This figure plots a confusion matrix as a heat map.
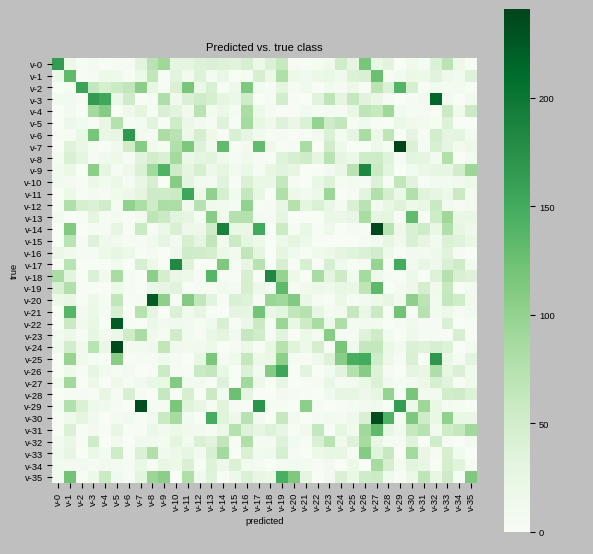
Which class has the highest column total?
v-27
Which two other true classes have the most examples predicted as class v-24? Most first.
v-25, v-22
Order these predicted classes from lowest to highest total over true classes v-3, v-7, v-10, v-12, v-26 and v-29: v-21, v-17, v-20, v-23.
v-20, v-23, v-21, v-17
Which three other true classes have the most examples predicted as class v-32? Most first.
v-3, v-25, v-26
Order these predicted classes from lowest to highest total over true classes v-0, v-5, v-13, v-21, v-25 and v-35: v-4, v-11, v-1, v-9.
v-4, v-11, v-9, v-1
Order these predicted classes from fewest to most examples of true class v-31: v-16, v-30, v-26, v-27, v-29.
v-29, v-16, v-30, v-26, v-27
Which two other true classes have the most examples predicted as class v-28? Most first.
v-30, v-4
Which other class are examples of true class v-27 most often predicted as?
v-10
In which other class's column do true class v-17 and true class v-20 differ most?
v-8
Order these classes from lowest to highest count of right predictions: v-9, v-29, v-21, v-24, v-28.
v-21, v-28, v-24, v-9, v-29
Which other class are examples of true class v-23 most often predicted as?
v-7
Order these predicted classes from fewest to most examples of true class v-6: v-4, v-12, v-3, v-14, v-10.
v-14, v-4, v-12, v-10, v-3
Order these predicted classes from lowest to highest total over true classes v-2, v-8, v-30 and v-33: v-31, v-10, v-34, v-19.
v-34, v-31, v-19, v-10
